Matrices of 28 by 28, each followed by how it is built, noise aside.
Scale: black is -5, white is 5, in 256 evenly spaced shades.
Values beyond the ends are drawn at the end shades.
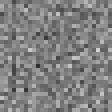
repeating rows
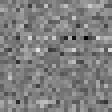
uneven rows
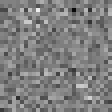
uneven rows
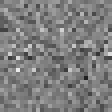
uneven rows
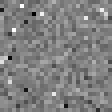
sparse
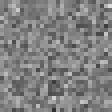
blocks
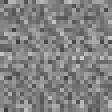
repeating columns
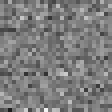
uneven rows
